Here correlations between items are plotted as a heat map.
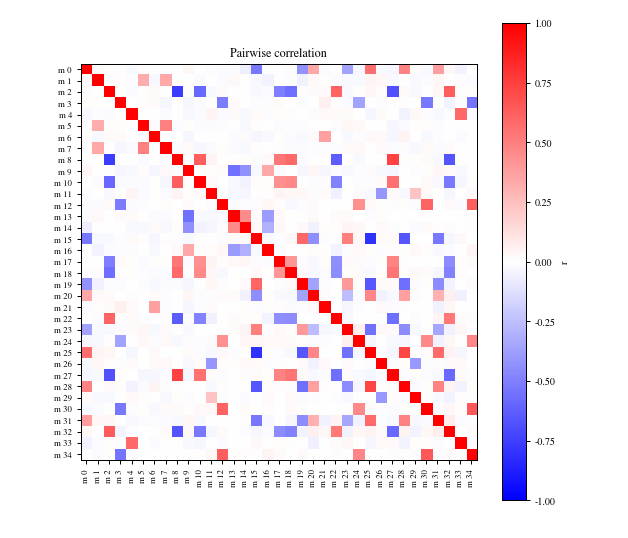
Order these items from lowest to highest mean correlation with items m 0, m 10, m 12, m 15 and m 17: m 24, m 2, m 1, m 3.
m 2, m 3, m 1, m 24
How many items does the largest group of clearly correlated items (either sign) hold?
8
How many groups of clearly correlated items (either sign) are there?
8
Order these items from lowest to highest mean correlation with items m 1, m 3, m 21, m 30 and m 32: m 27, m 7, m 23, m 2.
m 27, m 23, m 7, m 2
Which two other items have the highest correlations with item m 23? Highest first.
m 15, m 19
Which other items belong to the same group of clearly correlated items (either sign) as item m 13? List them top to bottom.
m 9, m 14, m 16
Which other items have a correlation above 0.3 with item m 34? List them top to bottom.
m 12, m 24, m 30
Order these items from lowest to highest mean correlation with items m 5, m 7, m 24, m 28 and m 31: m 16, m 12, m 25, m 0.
m 16, m 12, m 0, m 25
